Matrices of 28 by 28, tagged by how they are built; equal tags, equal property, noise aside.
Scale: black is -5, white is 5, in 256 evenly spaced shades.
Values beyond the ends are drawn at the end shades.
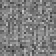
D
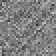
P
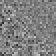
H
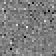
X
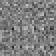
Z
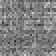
D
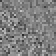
H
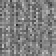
D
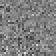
H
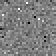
X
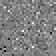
X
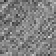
P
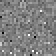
X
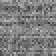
D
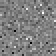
X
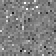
X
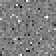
X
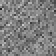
P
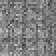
D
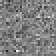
Z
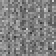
D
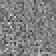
H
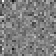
Z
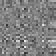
Z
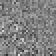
H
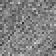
P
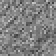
P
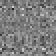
Z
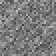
P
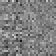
Z
